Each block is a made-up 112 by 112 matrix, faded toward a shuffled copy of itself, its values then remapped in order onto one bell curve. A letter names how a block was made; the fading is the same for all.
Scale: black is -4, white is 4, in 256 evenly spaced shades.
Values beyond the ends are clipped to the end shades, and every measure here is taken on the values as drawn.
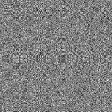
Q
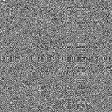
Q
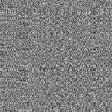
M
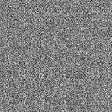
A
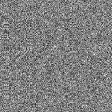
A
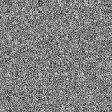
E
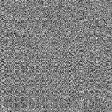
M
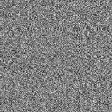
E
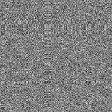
M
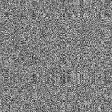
A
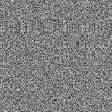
A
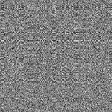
Q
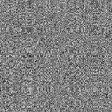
Q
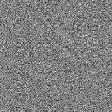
E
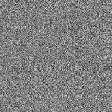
E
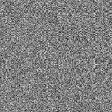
A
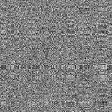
Q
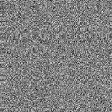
Q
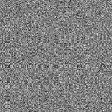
Q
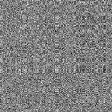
M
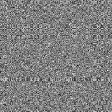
Q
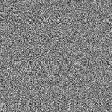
A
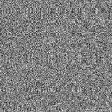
A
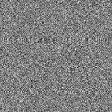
A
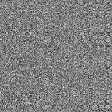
E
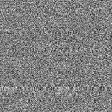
E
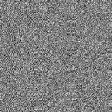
A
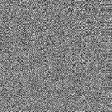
Q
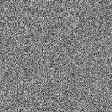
A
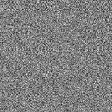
E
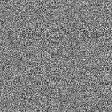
E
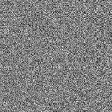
E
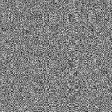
M
